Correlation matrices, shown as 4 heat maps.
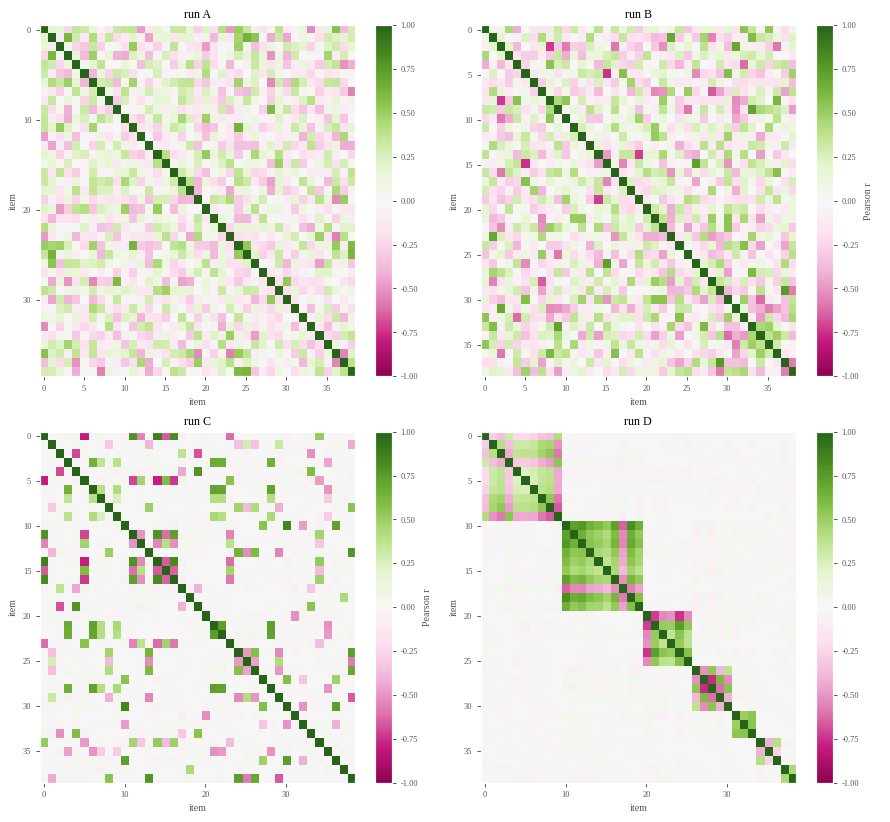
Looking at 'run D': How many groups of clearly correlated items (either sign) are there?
7
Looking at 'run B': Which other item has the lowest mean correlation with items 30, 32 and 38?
34
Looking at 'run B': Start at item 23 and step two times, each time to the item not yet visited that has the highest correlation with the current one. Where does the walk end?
33
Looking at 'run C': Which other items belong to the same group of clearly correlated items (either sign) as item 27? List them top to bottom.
10, 30, 32, 36
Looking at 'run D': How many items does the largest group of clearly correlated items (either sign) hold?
10
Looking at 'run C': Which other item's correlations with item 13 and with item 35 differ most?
38
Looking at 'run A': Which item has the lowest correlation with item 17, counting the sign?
28
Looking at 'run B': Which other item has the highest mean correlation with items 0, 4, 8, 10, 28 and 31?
22
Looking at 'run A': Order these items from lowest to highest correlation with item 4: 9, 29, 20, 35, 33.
33, 9, 29, 35, 20
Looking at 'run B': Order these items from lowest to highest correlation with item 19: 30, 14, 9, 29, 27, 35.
14, 9, 27, 30, 29, 35
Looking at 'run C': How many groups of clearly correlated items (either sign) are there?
7
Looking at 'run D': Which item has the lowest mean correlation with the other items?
17
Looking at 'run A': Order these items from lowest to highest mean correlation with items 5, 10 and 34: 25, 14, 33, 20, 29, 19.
33, 25, 29, 19, 14, 20
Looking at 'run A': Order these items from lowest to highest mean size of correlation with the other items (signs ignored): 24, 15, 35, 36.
15, 35, 36, 24
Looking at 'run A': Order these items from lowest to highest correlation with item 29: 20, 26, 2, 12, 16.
12, 2, 20, 16, 26
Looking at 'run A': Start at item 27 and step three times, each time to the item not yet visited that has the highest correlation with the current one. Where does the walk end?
37
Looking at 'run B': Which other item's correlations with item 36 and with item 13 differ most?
2
